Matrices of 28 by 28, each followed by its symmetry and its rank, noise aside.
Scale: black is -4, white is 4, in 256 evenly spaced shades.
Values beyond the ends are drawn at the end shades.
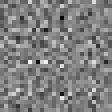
no symmetry, rank four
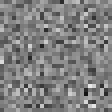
antisymmetric, rank four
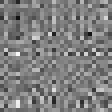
no symmetry, rank four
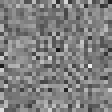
antisymmetric, rank four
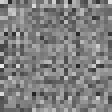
no symmetry, rank four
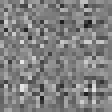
antisymmetric, rank four
